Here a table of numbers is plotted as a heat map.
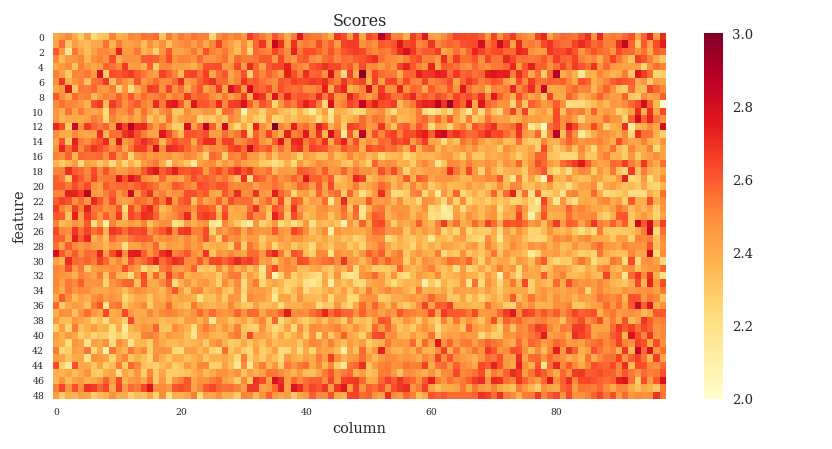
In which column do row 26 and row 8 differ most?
44
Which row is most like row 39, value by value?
17
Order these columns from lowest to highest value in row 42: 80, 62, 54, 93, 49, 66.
54, 66, 49, 62, 80, 93
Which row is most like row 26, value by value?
29
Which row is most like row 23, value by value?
24
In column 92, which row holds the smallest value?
12
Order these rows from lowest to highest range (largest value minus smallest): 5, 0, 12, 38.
38, 0, 5, 12
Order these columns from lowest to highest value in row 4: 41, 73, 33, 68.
33, 68, 41, 73
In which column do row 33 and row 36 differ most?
59
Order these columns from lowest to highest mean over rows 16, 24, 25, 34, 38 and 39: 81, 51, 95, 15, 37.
37, 81, 15, 51, 95
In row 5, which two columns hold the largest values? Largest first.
49, 80
